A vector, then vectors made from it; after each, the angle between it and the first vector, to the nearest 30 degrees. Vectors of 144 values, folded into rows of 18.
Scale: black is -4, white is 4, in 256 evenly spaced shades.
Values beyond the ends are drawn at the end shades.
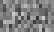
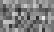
30 degrees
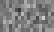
30 degrees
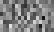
150 degrees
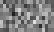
150 degrees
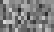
30 degrees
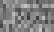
30 degrees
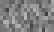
60 degrees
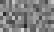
90 degrees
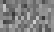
150 degrees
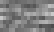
120 degrees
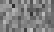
90 degrees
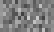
150 degrees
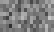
60 degrees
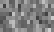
60 degrees
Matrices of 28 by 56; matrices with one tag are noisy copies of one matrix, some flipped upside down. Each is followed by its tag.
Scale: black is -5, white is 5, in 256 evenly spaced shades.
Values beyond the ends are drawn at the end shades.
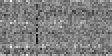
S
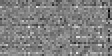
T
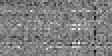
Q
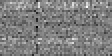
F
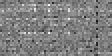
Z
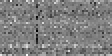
S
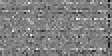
T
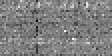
F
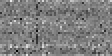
S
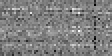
Q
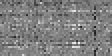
Q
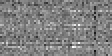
Q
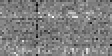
F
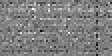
Z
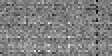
Z
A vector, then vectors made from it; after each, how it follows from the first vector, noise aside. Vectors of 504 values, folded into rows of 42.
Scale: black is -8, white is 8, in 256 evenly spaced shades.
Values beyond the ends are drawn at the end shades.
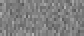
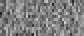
negated, scaled up.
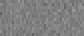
negated, shrunk.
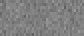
negated, shrunk.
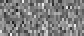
wrapped around, scaled up.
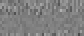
wrapped around, negated, partly zeroed.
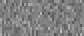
wrapped around.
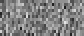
negated, scaled up.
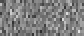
negated, scaled up.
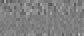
wrapped around, negated, partly zeroed.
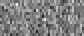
wrapped around, scaled up.
